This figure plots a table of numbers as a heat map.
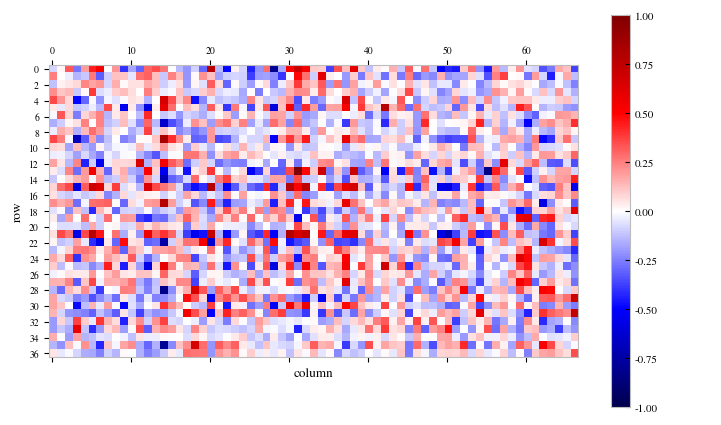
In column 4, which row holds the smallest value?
12
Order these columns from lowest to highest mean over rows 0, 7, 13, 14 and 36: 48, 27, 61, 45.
48, 61, 27, 45
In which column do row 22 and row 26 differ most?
14
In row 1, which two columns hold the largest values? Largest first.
34, 31
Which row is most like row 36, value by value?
11
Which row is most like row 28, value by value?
35
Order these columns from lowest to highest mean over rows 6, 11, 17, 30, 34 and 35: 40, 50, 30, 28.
28, 50, 40, 30
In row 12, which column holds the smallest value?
6
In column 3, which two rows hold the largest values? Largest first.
33, 32
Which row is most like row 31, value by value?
29
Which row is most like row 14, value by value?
7
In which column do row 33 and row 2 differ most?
31
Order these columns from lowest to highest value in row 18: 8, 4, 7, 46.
8, 4, 7, 46
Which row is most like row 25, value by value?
5
